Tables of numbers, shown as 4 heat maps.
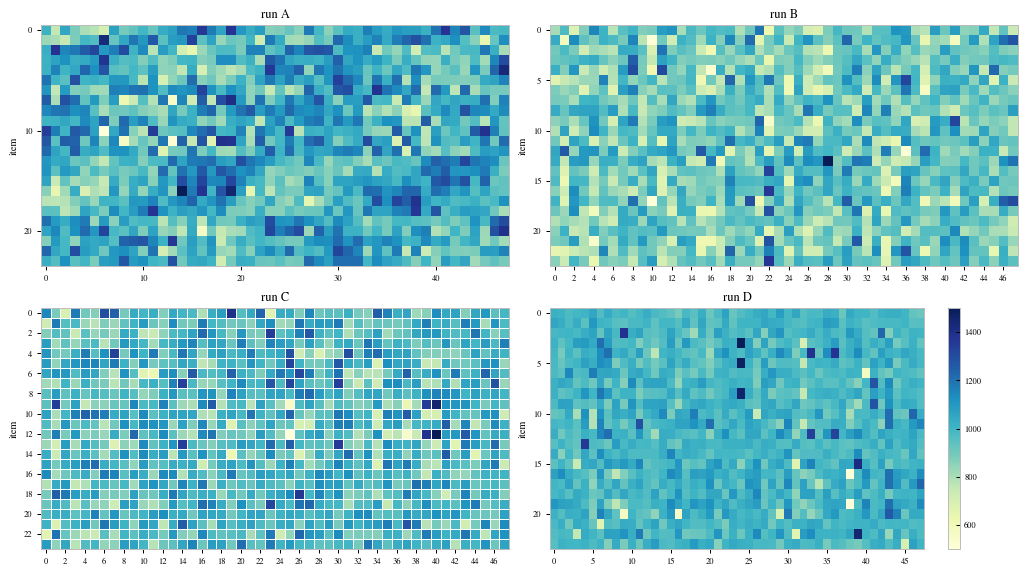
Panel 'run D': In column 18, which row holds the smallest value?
2
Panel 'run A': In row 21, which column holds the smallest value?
18
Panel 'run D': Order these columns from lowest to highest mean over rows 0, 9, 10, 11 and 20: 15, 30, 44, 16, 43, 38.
16, 38, 15, 44, 30, 43
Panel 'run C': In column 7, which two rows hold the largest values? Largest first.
4, 0
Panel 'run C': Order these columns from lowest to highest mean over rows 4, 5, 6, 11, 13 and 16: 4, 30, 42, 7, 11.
42, 11, 7, 4, 30
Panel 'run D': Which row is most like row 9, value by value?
7
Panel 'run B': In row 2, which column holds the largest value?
11
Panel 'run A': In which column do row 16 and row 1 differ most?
6
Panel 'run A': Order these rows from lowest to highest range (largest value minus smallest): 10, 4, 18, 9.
9, 18, 4, 10
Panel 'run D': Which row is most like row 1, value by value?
0
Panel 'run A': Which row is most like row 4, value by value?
20
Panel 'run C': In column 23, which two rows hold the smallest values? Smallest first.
0, 15
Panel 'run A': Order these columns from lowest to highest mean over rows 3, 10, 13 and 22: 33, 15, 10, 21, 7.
10, 33, 21, 7, 15
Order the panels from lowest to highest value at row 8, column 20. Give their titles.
run D, run B, run C, run A
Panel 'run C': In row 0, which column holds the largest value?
19
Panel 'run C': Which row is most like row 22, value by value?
1
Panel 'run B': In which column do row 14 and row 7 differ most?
22
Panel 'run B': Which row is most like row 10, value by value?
0
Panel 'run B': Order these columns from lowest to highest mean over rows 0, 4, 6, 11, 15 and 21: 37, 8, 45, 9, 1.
1, 9, 37, 45, 8
